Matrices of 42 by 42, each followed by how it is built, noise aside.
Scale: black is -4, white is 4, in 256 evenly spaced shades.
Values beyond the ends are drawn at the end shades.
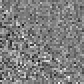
lower triangular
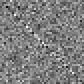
diagonal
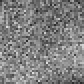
smooth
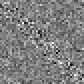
banded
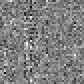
uneven columns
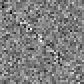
banded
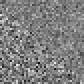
lower triangular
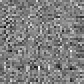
low rank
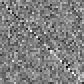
diagonal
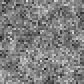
smooth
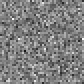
noise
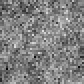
smooth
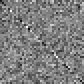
diagonal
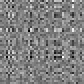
low rank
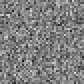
noise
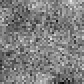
smooth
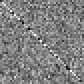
diagonal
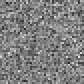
noise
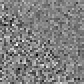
lower triangular
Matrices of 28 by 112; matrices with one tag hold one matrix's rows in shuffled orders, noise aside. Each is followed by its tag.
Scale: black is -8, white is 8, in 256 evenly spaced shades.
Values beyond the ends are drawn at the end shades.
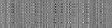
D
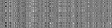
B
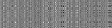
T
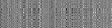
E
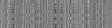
D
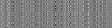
D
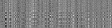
B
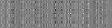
D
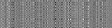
D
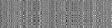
E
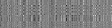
E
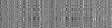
E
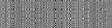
D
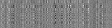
D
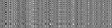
B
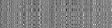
E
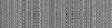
E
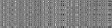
T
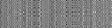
E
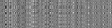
B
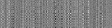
D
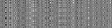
B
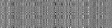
D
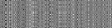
B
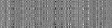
D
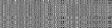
T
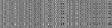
T
